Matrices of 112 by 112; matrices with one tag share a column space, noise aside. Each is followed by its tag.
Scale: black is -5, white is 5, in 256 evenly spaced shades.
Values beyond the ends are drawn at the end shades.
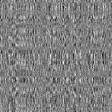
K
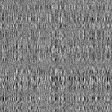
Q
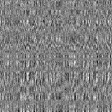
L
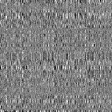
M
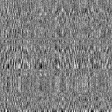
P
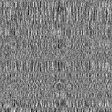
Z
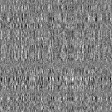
Q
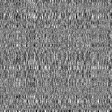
M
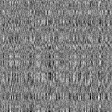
L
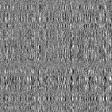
Q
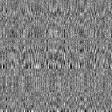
P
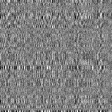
M
